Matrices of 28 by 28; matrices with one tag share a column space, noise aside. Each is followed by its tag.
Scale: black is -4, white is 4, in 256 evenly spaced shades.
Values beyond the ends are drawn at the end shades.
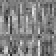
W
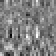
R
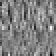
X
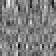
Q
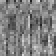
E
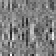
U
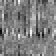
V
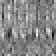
V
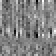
V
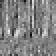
V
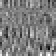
R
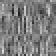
W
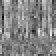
V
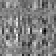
U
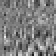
R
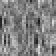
E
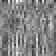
E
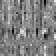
V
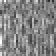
E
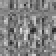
U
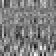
R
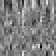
Q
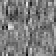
X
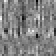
V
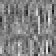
W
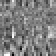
R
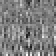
R
